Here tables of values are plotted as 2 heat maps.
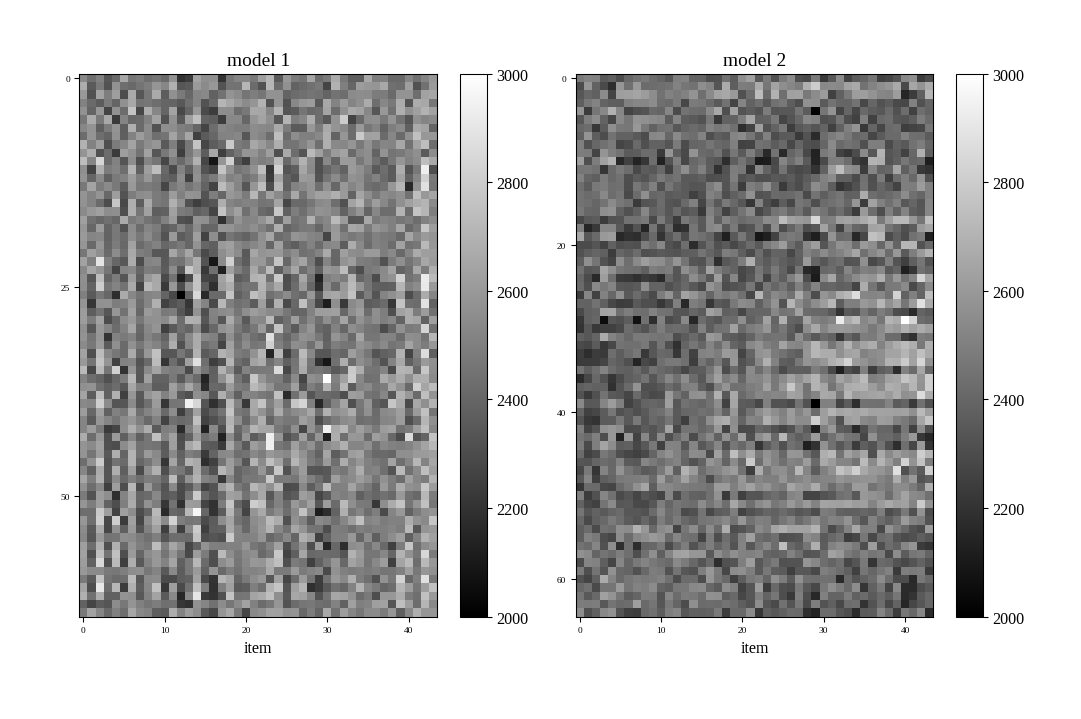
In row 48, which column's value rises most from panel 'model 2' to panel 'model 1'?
2
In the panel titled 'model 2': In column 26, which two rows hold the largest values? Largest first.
37, 27
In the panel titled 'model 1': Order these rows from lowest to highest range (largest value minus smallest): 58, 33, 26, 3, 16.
3, 16, 58, 33, 26
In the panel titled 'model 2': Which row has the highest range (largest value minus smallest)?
29
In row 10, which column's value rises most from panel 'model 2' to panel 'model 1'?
18
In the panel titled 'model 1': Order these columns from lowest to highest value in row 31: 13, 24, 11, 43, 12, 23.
12, 24, 13, 11, 43, 23
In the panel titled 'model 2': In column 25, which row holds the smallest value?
9
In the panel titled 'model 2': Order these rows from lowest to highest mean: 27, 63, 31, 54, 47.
63, 31, 27, 54, 47
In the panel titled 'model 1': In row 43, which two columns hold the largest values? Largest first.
23, 40
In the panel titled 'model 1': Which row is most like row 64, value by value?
21
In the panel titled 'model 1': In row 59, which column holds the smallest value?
30
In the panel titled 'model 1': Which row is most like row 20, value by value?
18
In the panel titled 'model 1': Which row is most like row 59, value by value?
19
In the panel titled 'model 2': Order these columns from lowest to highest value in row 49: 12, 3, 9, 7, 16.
3, 9, 16, 12, 7
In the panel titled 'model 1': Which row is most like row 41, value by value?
55
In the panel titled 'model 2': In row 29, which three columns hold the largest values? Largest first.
40, 32, 41
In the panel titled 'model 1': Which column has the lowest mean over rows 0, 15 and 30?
13
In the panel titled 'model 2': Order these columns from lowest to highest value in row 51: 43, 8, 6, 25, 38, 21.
8, 6, 21, 25, 43, 38
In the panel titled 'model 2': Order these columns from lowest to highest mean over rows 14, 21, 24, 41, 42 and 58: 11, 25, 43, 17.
25, 11, 17, 43
